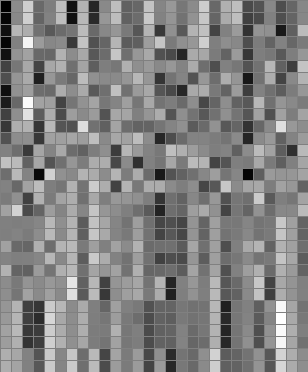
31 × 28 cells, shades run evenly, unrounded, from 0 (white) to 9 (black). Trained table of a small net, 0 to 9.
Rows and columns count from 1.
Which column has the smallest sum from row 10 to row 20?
9
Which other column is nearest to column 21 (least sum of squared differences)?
14
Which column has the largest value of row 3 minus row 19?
26
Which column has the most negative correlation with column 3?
1
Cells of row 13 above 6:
3
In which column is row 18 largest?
15
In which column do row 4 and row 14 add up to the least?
19
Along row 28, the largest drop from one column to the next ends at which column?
5
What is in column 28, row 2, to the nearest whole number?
4
